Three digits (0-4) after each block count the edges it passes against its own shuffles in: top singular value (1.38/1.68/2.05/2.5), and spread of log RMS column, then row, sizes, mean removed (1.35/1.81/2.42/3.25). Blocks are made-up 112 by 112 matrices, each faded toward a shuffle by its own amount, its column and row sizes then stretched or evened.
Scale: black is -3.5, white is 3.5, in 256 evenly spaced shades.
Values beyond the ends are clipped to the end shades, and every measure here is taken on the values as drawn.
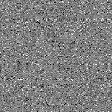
3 0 2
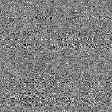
3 1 4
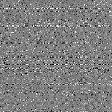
4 0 3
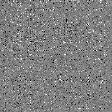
2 3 2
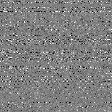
3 0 4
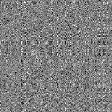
4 3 1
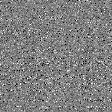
0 0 3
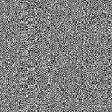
4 3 0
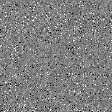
2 2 2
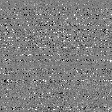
1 1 4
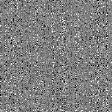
2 4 2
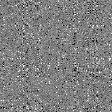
3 3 2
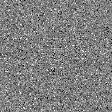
0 2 1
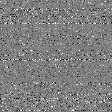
1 0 4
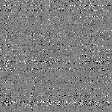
2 2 4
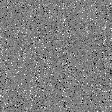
0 2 0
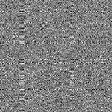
4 1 3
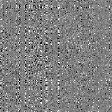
4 4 2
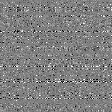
4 1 4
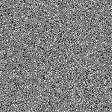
2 1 0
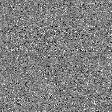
0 1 2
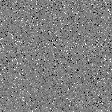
1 1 1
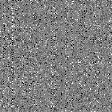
2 3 1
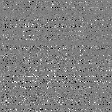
1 2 4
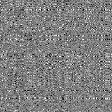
4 0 3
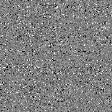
1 0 3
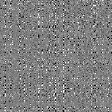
4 4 3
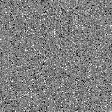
2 2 0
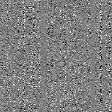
0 4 0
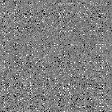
2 3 3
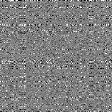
4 2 4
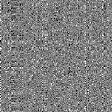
4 3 1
